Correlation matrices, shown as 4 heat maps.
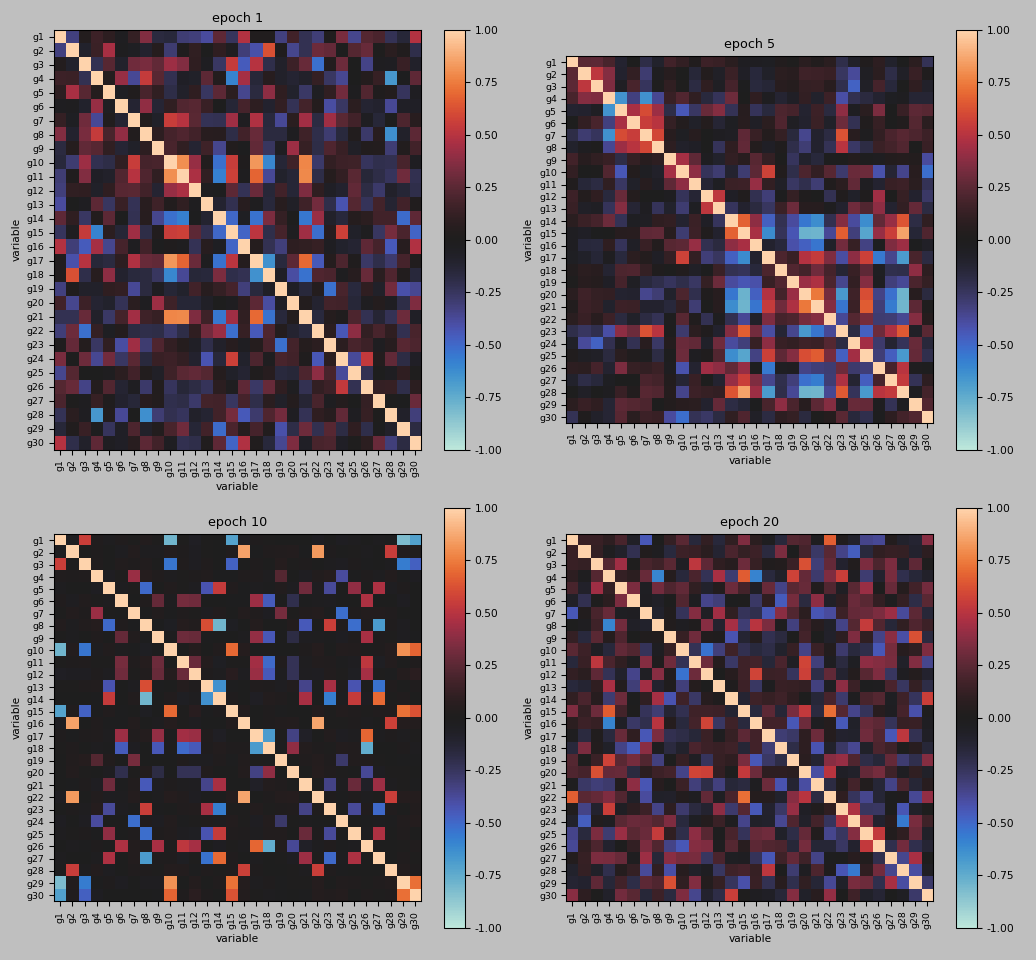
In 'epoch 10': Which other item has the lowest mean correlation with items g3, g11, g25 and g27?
g8
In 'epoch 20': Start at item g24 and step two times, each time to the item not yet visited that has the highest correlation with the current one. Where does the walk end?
g4
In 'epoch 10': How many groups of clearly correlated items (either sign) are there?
5
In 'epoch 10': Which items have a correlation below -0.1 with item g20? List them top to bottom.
g6, g9, g11, g12, g17, g26
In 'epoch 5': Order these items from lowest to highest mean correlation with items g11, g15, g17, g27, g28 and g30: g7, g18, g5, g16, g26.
g18, g5, g26, g7, g16
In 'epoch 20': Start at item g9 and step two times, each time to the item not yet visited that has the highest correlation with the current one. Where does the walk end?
g27
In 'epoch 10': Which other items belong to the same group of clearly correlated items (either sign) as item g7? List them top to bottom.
g4, g19, g24
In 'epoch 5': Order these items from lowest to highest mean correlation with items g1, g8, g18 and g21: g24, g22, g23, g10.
g23, g24, g10, g22
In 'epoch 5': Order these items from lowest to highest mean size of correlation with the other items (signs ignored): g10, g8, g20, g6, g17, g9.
g9, g6, g8, g10, g17, g20
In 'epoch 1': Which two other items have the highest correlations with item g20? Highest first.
g9, g30
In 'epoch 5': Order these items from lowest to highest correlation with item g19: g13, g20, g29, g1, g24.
g1, g24, g29, g13, g20
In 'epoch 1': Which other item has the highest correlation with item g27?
g30
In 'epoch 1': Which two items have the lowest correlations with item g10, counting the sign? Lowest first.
g18, g14
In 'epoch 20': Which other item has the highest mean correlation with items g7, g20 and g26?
g11
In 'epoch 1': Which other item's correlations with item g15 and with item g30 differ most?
g16
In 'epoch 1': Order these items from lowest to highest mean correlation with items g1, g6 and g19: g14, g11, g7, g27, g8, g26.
g7, g11, g27, g26, g14, g8
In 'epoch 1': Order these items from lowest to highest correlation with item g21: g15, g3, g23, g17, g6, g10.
g23, g6, g3, g15, g17, g10
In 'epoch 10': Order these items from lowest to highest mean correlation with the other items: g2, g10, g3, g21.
g3, g21, g10, g2
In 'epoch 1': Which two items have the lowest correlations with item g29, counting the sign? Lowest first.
g14, g19
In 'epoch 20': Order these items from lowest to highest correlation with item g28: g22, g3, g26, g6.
g3, g22, g6, g26
